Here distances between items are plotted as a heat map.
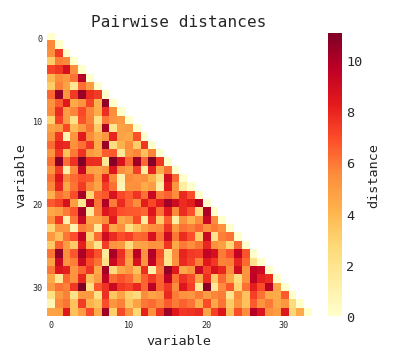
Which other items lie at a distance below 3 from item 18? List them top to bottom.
9, 14, 17
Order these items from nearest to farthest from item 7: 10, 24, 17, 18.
10, 18, 17, 24
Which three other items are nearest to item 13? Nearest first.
28, 8, 11
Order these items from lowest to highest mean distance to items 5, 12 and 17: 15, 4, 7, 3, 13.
3, 13, 7, 15, 4
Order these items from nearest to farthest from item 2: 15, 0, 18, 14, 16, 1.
16, 14, 18, 0, 15, 1
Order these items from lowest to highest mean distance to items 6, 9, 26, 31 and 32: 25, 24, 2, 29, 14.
25, 14, 2, 29, 24
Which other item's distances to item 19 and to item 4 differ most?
30
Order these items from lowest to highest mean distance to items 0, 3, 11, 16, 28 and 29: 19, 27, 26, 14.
14, 19, 27, 26
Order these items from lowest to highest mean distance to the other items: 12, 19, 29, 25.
25, 12, 29, 19
